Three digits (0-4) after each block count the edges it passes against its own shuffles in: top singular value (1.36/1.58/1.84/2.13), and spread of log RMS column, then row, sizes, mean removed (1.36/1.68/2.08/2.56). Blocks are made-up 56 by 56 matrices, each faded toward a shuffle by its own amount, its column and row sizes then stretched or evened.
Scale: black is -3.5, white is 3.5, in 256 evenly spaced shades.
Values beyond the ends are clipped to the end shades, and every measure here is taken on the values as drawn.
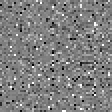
2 2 0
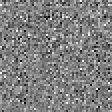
0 2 2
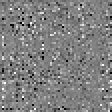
2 3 2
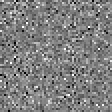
2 1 0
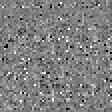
1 1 3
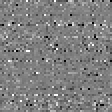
0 0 4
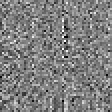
3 3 0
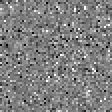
0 0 1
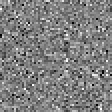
1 1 1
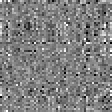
4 3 3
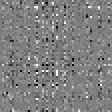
2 4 3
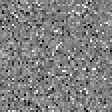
2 1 0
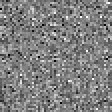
2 1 1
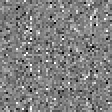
0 3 0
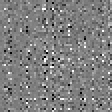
3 4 1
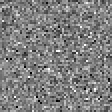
0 0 1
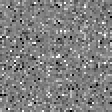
0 0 1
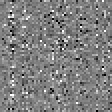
2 4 1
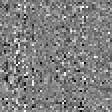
0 3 2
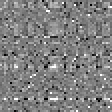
4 1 2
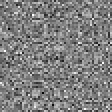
4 0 1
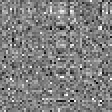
4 2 2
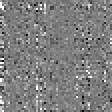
2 4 2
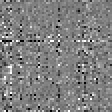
3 4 3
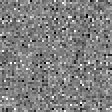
1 0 2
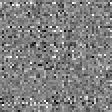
1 1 4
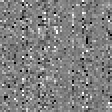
1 4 0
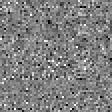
1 0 2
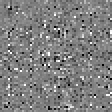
2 3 3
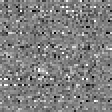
0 1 4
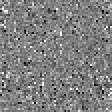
0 2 0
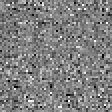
2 1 3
